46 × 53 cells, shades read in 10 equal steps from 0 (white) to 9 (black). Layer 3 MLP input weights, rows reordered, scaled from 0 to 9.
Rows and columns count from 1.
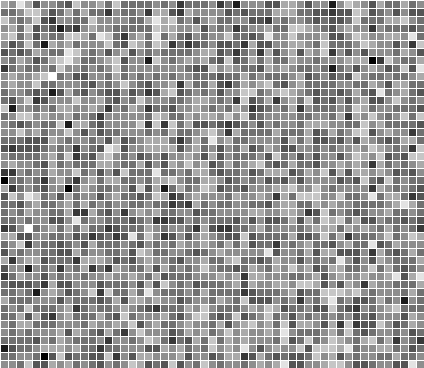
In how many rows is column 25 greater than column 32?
17
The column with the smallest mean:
20
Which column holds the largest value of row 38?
51
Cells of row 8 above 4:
20
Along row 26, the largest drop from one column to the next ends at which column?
25
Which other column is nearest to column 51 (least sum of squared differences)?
27
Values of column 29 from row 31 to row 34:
3 4 3 5
